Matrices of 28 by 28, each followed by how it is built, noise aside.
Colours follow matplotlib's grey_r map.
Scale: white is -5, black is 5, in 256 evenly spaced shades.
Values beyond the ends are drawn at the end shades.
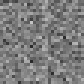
repeating rows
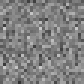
repeating columns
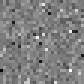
sparse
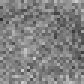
smooth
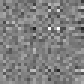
low rank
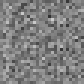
repeating rows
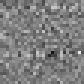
low rank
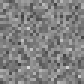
repeating columns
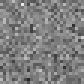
repeating columns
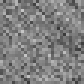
Toeplitz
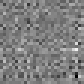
low rank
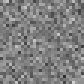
Toeplitz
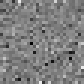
sparse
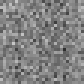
repeating rows
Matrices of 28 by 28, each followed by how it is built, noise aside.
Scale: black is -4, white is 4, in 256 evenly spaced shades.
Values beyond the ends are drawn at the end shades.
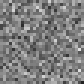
noise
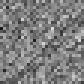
Hankel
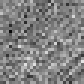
Hankel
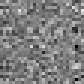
low rank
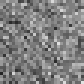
Toeplitz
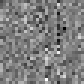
uneven columns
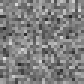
blocks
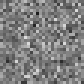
blocks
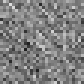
Toeplitz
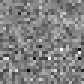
uneven rows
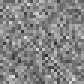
Toeplitz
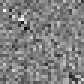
banded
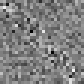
banded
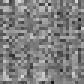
blocks
